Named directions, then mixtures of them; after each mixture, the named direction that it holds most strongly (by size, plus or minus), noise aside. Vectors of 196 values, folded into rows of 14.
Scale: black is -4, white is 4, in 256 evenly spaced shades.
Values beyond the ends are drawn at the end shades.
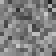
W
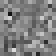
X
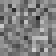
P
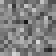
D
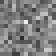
D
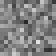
D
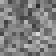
W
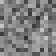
P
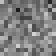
W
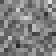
W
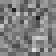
P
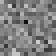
D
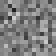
P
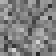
X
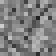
P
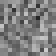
P
